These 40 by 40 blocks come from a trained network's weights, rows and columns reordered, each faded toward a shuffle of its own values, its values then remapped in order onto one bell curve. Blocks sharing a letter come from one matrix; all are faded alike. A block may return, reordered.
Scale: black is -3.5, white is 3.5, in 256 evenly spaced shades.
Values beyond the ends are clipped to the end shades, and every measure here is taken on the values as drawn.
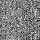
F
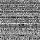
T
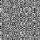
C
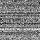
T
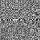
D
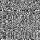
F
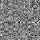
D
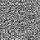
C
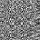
C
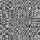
C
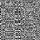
D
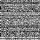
T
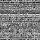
T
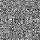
D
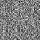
F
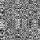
C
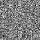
F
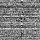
T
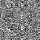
D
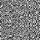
D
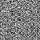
F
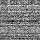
T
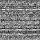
T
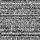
T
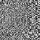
D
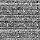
T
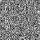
F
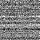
T
